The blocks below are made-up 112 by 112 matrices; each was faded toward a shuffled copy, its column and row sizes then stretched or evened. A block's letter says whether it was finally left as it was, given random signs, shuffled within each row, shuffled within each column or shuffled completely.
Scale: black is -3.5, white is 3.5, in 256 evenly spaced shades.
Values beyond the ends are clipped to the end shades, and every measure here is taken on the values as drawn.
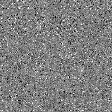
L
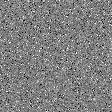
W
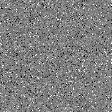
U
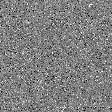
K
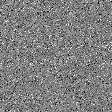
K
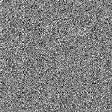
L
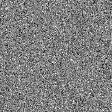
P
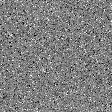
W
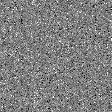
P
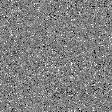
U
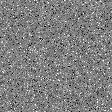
W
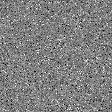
K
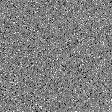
W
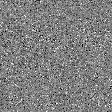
K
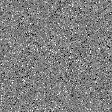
P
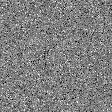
W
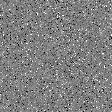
P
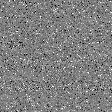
K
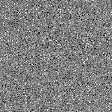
L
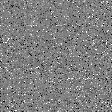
L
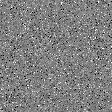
W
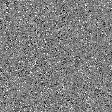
P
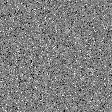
W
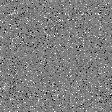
L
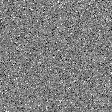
W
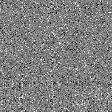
L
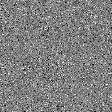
L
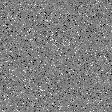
K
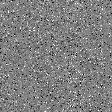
P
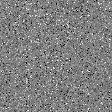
P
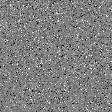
K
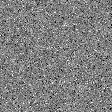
W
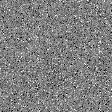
P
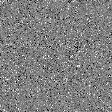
U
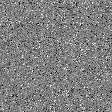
K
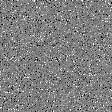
K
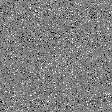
U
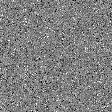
P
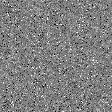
P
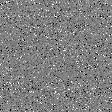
K
